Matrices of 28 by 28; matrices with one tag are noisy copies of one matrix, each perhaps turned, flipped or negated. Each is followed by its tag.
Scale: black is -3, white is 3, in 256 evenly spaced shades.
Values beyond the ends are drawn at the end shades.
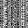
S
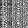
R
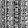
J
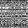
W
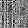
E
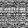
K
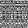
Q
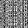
Q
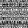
S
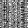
S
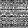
W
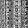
J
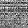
E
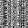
S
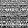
R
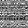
K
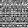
Q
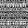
S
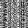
S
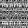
S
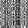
K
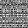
Q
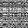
K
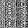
R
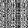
K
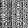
R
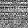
E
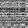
K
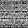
W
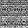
R
